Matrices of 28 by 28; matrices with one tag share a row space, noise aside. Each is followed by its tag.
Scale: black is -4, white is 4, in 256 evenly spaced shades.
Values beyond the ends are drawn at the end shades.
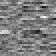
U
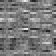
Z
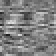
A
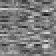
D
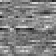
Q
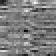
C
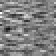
A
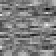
Q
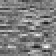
D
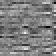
Z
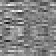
A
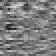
A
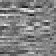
D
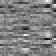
Z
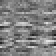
Q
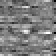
Z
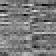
C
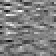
A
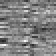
C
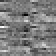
C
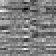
C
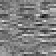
U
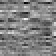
Z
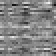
Z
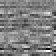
Z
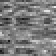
Q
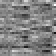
Z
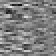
A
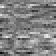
Q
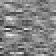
A
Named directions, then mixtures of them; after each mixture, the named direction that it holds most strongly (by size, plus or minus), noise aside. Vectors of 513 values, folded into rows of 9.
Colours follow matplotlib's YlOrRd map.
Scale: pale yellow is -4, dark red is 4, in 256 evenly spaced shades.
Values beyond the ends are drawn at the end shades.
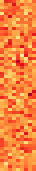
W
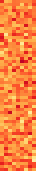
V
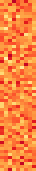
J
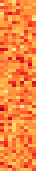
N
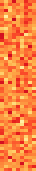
J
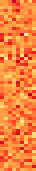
J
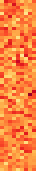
W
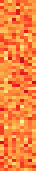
N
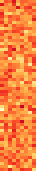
N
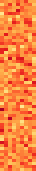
N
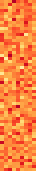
J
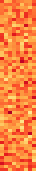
V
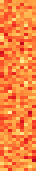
V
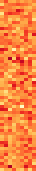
N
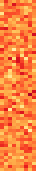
W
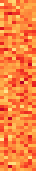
N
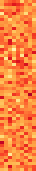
W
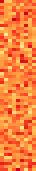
V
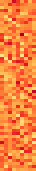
J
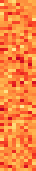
N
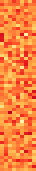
V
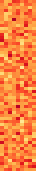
V
